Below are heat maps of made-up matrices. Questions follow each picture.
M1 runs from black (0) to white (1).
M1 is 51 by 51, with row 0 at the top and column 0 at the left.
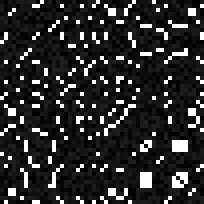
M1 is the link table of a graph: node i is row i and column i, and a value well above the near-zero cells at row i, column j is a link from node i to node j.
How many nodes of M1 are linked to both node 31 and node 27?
5
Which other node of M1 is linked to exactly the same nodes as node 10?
node 38
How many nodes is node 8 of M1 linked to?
9
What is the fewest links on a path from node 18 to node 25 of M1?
6
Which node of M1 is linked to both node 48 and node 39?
node 2
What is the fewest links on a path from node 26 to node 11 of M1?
2
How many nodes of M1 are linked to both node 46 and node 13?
7
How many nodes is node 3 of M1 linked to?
6
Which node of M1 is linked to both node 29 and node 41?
node 20
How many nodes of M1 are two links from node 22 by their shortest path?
8
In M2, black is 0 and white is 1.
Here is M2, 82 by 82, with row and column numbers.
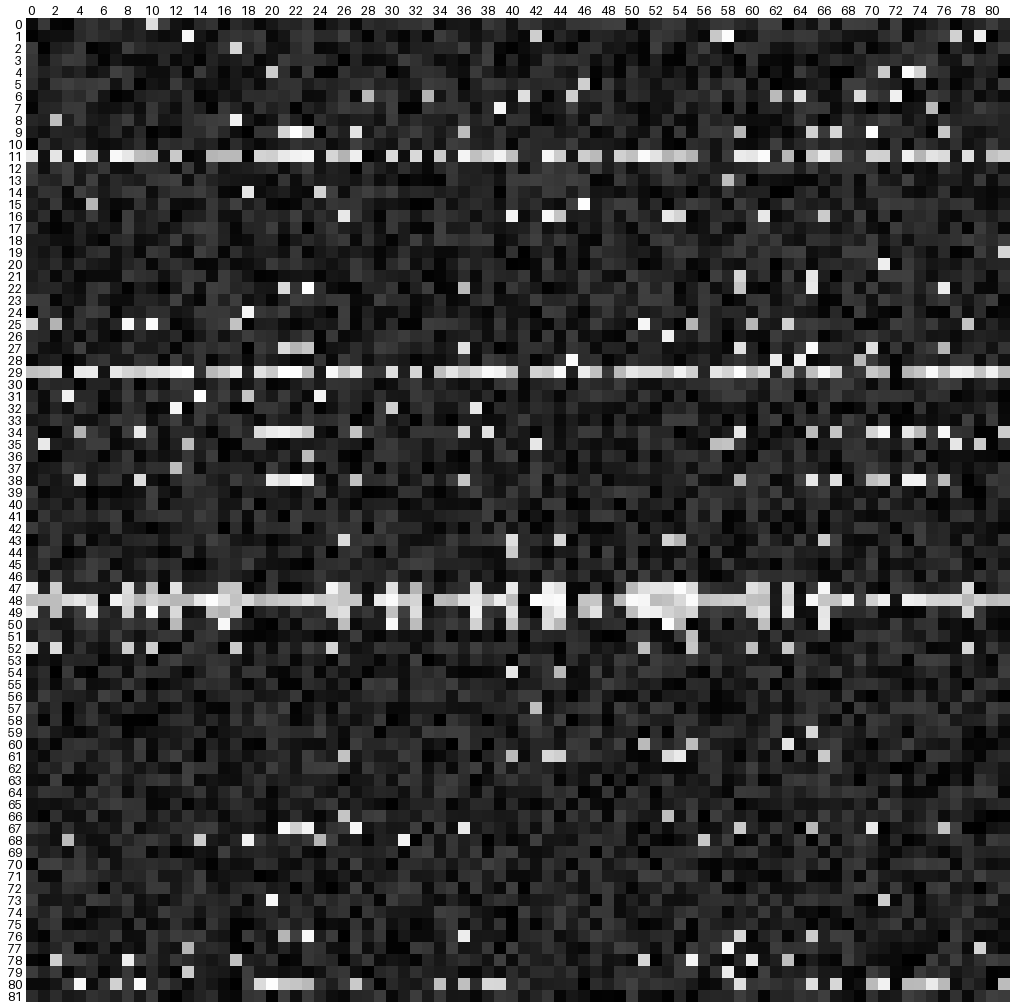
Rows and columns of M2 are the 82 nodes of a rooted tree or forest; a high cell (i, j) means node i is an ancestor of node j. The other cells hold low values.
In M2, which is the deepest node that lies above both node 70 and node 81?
34
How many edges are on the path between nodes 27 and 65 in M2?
5
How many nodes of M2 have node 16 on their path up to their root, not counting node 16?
8
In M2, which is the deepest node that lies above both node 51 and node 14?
48
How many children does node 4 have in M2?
2
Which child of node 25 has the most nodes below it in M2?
78
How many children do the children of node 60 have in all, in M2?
1
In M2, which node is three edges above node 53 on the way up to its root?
43
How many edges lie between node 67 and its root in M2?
7
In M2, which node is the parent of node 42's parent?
1
